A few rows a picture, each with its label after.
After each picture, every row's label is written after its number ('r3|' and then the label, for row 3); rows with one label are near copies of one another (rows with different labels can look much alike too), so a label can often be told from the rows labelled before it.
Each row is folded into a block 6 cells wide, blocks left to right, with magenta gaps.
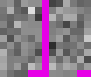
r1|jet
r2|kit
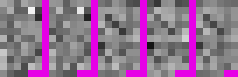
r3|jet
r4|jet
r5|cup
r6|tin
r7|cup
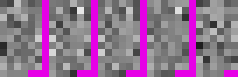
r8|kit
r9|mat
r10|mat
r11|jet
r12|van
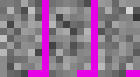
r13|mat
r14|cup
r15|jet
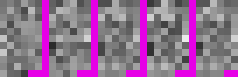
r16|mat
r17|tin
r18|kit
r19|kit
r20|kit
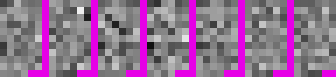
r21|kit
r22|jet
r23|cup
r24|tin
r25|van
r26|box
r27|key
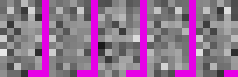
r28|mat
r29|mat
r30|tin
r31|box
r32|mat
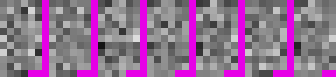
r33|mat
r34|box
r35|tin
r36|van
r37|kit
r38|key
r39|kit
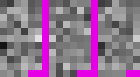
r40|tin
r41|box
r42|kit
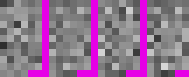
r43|van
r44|key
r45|mat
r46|key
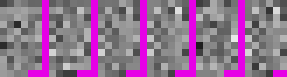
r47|van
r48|key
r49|mat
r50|mat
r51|kit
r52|mat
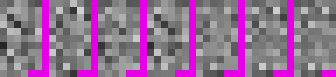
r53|cup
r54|mat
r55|tin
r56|cup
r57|key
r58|box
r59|box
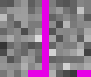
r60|tin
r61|key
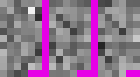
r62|jet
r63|cup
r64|tin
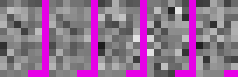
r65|cup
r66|cup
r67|kit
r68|mat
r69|van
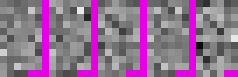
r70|key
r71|jet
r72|cup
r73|box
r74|tin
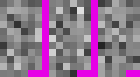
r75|cup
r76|mat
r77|van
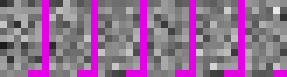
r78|van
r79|kit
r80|key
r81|cup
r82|key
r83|jet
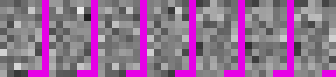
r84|key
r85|jet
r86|box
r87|mat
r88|kit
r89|tin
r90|kit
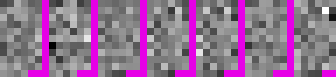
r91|kit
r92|tin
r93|key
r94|mat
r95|mat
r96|van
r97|jet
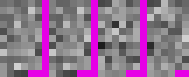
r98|key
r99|key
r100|van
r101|kit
